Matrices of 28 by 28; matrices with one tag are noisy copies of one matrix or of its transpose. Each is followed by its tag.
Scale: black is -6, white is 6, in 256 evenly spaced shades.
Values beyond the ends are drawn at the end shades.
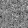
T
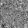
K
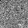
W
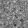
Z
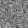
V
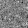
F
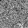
W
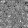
K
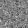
T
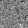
W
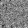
K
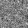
F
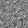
Z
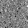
V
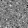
V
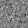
Z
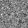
Z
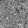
W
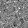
Z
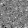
K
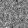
T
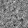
Z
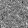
F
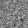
Z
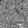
W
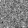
F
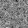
T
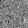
W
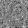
F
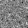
F
